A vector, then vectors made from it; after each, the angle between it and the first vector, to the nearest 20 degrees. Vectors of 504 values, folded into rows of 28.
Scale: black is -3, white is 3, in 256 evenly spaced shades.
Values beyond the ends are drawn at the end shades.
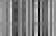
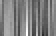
60 degrees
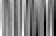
100 degrees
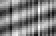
120 degrees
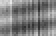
60 degrees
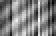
140 degrees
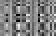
60 degrees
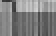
60 degrees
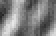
100 degrees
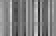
20 degrees
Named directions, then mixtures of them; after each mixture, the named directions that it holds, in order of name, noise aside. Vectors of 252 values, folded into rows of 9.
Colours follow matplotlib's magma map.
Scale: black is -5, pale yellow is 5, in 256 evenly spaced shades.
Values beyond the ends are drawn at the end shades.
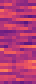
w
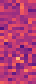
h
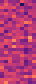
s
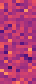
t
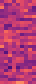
h, t, w.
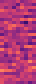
h, w.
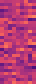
h, w.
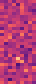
h.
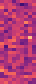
s, t.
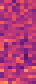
h, s, t.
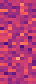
h, s, t.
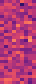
s.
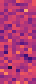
t.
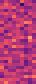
s.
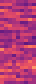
w.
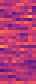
w.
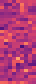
h, w.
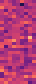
s, t.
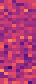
h, s, t.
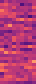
s, w.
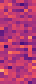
s, t, w.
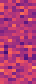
h, t, w.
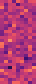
h, t.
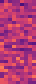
h, s, w.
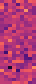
h, t.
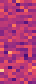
h, t, w.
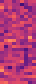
h, s, t.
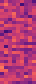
s, w.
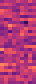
h, w.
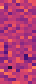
h, t.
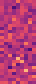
h.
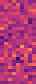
h.
